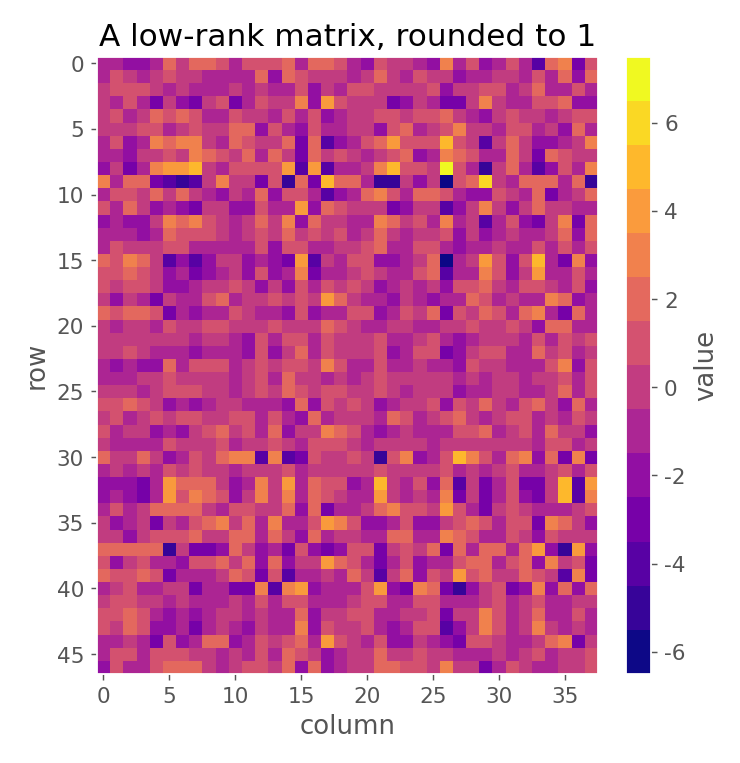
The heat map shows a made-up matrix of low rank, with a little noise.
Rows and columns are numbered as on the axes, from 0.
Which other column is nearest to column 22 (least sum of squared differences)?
6
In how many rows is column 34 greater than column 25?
17
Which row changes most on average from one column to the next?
9
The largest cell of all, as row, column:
8, 26
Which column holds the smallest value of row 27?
15
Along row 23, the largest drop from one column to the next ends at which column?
36
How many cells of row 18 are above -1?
20
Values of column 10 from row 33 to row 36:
-2 1 0 2
